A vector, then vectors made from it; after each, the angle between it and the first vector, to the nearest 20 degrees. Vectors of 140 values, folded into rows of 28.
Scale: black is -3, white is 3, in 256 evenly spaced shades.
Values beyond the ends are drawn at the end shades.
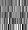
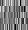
120 degrees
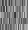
80 degrees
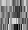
140 degrees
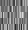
120 degrees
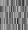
80 degrees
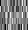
120 degrees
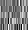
160 degrees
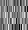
140 degrees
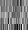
160 degrees
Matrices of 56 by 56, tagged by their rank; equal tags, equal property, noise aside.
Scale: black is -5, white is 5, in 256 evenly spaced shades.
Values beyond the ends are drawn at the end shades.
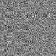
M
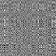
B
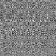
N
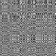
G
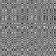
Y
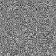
M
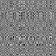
G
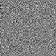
M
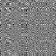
B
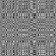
Y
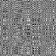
B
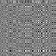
Y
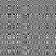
Y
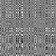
Y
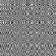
G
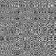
N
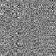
N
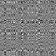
B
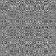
G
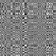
G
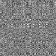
M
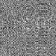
N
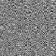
M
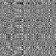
G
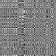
G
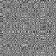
N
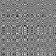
Y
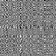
B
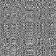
N
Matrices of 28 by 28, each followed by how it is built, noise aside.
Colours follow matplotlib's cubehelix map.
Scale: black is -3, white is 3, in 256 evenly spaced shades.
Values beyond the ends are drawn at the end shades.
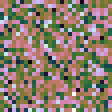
noise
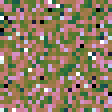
sparse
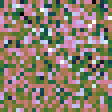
upper triangular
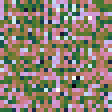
blocks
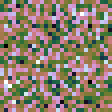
repeating rows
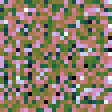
low rank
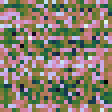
blocks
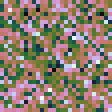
Toeplitz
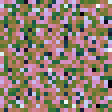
repeating rows
